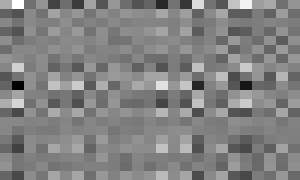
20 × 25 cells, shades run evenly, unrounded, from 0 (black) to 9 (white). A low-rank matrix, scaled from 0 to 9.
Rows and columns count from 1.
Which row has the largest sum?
9
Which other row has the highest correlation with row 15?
5
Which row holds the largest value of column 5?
10
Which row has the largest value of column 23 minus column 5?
1
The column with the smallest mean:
2
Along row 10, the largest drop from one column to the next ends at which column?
17
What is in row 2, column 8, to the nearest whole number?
4
